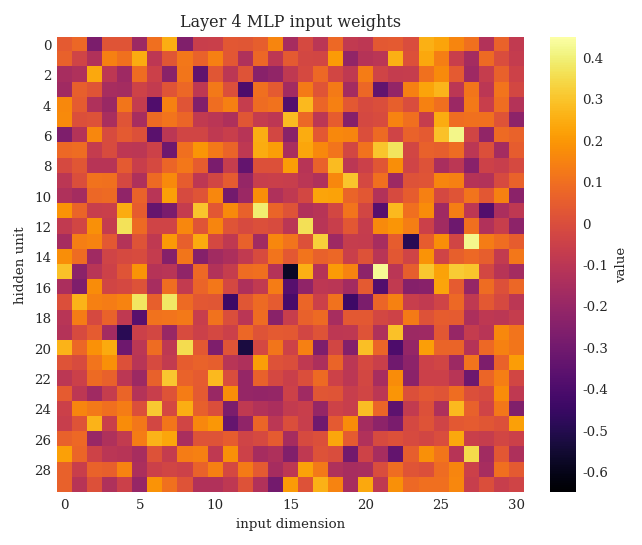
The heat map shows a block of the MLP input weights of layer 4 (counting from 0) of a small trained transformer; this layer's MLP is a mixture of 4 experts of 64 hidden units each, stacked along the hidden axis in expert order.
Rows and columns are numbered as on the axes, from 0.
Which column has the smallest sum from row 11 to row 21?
15
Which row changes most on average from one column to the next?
20
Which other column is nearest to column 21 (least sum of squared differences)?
16
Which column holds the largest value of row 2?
2
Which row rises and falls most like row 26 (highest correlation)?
0
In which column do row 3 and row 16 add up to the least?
21
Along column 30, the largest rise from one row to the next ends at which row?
25
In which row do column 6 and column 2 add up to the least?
4
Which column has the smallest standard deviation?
29
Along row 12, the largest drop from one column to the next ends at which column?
17
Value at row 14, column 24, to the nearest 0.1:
0.2
